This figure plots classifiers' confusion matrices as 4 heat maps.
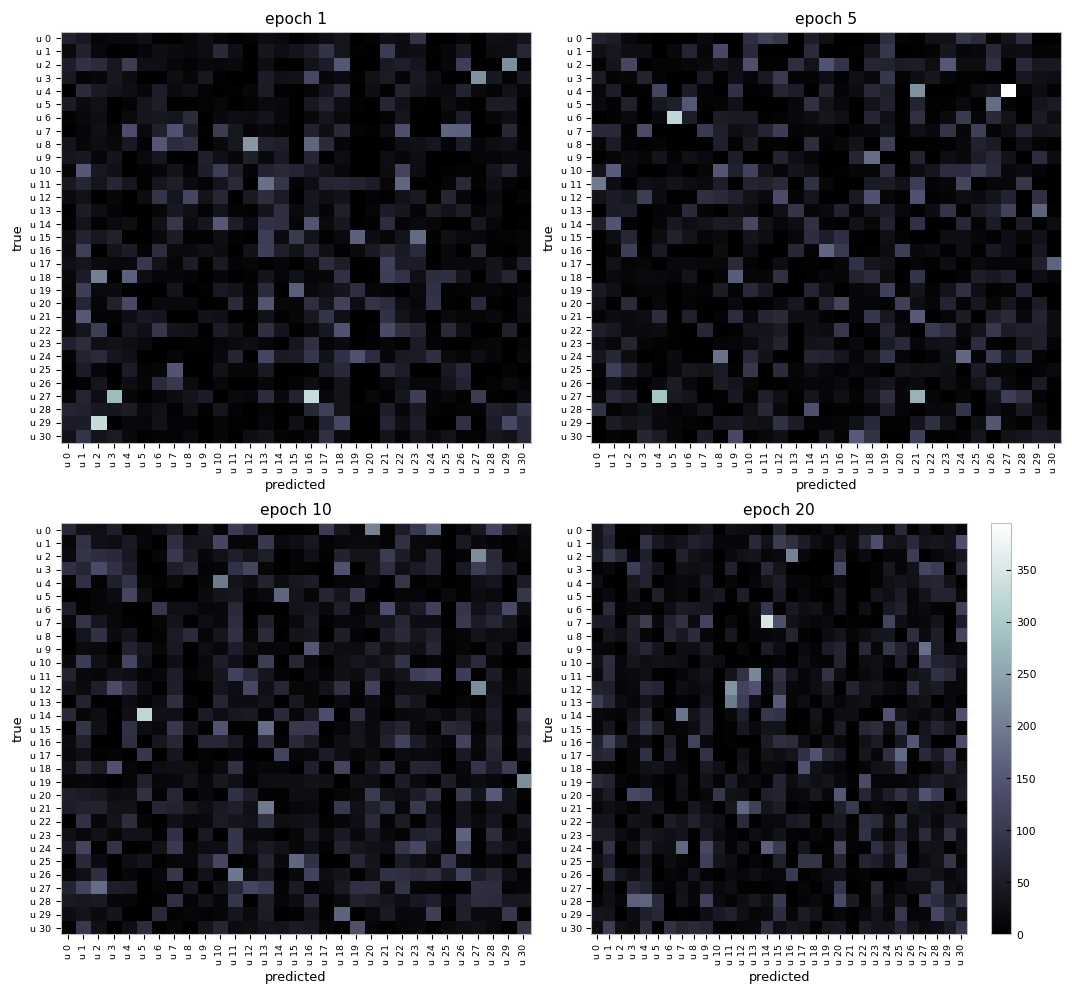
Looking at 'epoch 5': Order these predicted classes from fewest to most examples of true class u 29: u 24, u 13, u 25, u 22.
u 24, u 25, u 13, u 22
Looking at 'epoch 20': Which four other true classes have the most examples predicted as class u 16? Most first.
u 2, u 26, u 1, u 8
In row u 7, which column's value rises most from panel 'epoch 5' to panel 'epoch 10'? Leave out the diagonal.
u 26
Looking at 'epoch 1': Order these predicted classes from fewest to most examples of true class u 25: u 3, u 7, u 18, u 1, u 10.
u 3, u 10, u 1, u 18, u 7
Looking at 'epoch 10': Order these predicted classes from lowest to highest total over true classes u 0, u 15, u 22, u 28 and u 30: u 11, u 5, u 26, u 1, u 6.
u 6, u 5, u 26, u 11, u 1
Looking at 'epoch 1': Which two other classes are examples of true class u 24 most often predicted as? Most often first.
u 19, u 13
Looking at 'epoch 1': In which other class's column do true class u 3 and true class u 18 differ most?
u 27
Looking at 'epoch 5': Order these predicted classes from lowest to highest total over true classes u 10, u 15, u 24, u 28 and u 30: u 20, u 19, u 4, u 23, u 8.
u 20, u 4, u 23, u 19, u 8
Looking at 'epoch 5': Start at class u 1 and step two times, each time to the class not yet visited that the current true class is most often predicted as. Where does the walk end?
u 19
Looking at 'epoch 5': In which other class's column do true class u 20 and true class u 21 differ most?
u 16
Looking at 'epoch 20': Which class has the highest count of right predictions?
u 20
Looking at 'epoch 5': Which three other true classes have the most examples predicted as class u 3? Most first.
u 7, u 12, u 30
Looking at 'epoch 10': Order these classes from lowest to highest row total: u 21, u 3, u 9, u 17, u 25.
u 17, u 9, u 25, u 21, u 3
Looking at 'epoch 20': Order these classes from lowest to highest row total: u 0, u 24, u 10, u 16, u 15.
u 0, u 10, u 15, u 16, u 24
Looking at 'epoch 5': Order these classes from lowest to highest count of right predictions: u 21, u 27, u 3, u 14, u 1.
u 1, u 3, u 14, u 27, u 21
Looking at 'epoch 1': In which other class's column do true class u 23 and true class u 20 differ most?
u 13
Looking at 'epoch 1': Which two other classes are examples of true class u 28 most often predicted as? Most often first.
u 17, u 30
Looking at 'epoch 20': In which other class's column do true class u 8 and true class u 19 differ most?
u 22
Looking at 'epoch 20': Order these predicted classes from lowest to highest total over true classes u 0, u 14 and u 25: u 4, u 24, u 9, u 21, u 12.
u 21, u 12, u 4, u 24, u 9
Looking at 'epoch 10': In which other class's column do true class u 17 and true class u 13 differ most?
u 14
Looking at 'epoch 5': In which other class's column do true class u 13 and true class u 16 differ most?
u 15
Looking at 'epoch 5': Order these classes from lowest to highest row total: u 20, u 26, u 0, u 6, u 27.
u 26, u 20, u 0, u 6, u 27
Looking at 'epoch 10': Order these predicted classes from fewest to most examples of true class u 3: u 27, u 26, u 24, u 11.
u 26, u 24, u 11, u 27
